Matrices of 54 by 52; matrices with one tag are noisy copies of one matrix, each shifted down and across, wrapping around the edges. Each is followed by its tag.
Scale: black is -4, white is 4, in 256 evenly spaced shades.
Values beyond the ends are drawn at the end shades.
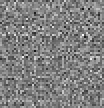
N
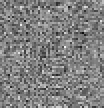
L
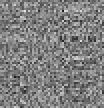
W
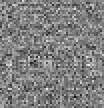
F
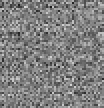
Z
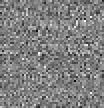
N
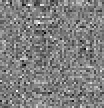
W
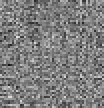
L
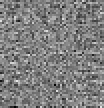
L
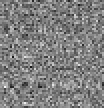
W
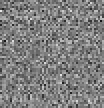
N
